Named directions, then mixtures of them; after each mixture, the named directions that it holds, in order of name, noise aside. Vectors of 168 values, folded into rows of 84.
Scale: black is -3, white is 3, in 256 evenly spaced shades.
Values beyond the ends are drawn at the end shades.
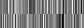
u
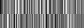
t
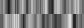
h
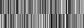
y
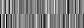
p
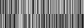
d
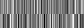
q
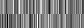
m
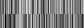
d.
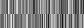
p, u, y.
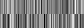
q.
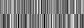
q.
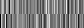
p.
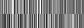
m, q, t.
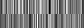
m, t.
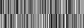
y.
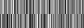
m, p, q.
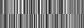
m, t.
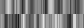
h.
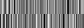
p, q.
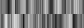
h.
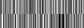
p, u, y.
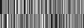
t, y.
